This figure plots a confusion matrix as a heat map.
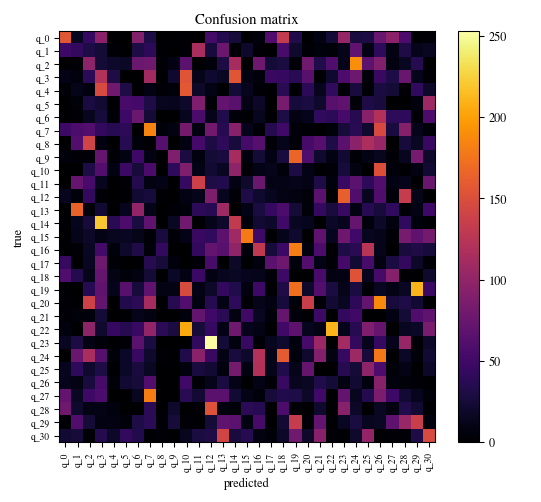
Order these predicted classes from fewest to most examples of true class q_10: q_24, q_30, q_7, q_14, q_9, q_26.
q_24, q_30, q_9, q_7, q_14, q_26
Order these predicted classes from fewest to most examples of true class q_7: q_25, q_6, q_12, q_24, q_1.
q_6, q_25, q_24, q_1, q_12
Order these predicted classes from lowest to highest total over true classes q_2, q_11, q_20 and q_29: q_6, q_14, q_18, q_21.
q_18, q_21, q_6, q_14
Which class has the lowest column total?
q_8
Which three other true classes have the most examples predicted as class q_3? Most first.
q_14, q_4, q_0
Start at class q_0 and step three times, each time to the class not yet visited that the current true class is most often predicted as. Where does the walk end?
q_26
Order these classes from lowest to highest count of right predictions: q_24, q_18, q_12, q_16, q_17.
q_18, q_17, q_12, q_24, q_16
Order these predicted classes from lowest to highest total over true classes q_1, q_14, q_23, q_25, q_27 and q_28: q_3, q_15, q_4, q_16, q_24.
q_4, q_15, q_16, q_24, q_3
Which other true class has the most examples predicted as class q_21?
q_23
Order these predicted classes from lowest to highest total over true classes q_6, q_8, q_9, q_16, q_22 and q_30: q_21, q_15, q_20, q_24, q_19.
q_15, q_20, q_24, q_21, q_19
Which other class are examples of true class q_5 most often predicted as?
q_30
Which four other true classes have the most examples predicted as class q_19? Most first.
q_16, q_9, q_29, q_30
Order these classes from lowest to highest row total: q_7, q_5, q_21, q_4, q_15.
q_21, q_4, q_5, q_15, q_7
